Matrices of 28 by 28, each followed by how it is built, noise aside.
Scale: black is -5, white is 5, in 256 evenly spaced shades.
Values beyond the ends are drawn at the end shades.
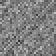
Hankel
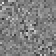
block diagonal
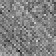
Toeplitz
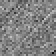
Hankel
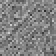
Hankel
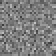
blocks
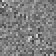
block diagonal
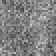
smooth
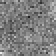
smooth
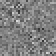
block diagonal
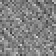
Toeplitz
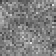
smooth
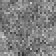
smooth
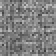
blocks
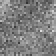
smooth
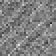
Hankel
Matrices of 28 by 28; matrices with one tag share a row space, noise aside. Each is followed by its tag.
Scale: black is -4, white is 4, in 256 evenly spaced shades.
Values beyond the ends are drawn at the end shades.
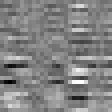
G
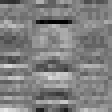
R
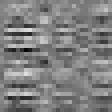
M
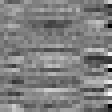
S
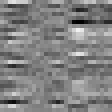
G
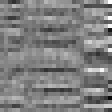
S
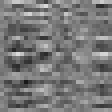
M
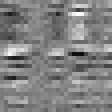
G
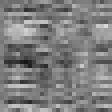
M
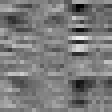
G
